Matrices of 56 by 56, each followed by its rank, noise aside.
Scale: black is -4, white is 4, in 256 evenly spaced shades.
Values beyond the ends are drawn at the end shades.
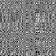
four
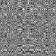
five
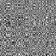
six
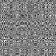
five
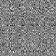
seven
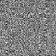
seven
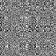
six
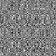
five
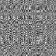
five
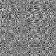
six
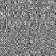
six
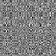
five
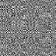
five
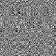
eight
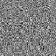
eight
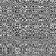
five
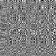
four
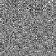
seven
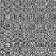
five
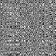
seven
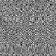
six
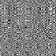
four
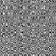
five
